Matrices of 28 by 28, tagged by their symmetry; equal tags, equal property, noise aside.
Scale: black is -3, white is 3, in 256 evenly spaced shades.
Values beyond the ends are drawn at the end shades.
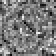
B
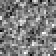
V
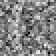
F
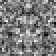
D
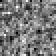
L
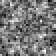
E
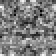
D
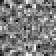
F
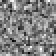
E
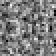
F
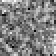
B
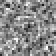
B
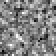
B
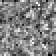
L
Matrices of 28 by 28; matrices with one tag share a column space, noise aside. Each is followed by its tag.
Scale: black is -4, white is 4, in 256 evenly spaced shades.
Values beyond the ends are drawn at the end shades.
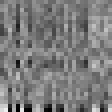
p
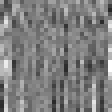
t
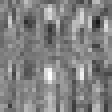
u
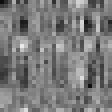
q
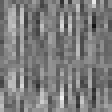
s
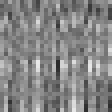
t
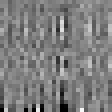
p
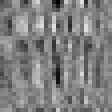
q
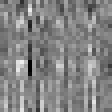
t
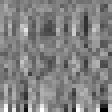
p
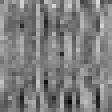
s
